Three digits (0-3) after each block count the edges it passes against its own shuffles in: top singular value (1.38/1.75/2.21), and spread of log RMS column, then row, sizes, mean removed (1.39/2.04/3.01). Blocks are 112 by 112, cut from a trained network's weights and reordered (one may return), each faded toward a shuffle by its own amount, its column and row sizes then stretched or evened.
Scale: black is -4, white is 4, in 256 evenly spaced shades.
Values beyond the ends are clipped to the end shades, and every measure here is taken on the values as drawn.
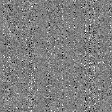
0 3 0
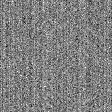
2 0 0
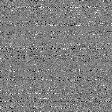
0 1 3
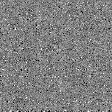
0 0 2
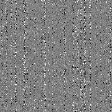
1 3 0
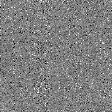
0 2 1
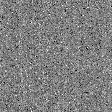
0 0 0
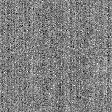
2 0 0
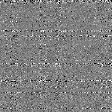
2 2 3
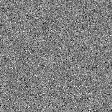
0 0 1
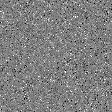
0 1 0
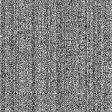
3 0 2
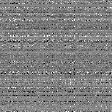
3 2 3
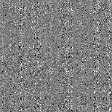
0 3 1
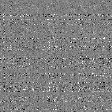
0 2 3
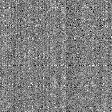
2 0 2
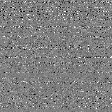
0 0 3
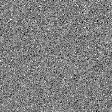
0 1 1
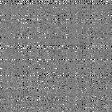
1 2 3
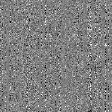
0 3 1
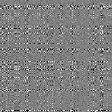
3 3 3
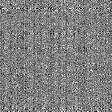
2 0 2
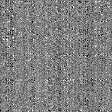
2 2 2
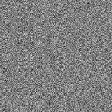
3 2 0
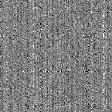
2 2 1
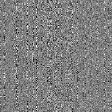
2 3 0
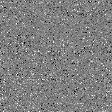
0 1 2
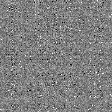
0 2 1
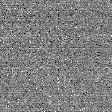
1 1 0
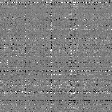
2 2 3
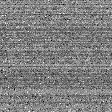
3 0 0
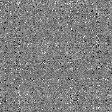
0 2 2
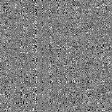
1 3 2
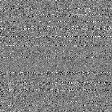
2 1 3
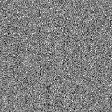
2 1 0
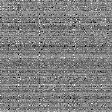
3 2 2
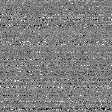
1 0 3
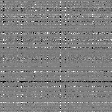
3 2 3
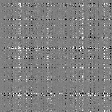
3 3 3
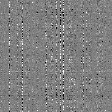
2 3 0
